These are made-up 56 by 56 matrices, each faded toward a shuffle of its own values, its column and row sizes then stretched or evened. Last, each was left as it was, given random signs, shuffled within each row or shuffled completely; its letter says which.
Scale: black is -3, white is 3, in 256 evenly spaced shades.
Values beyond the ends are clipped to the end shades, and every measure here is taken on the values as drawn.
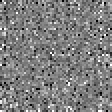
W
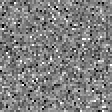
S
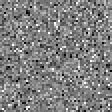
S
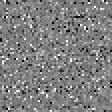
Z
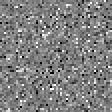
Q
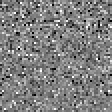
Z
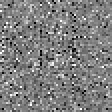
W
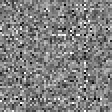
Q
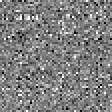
Q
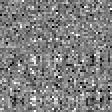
Q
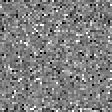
Z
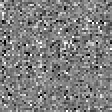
W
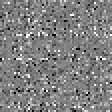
W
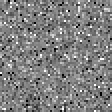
S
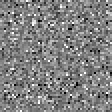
W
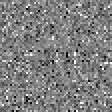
Q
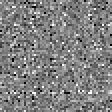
W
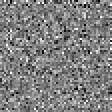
Q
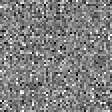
Q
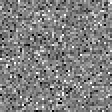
S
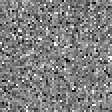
S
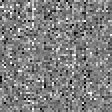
Q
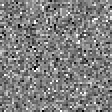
S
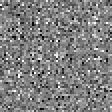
Q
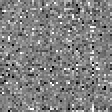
W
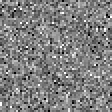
S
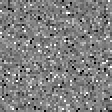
S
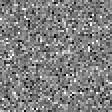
S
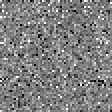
Z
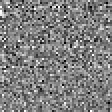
W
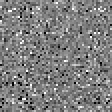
W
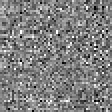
Q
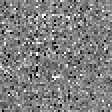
W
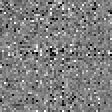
W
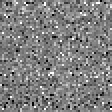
Z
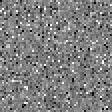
S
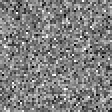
S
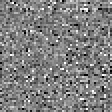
Q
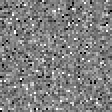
S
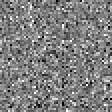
W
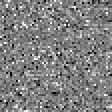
Z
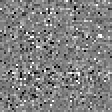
W
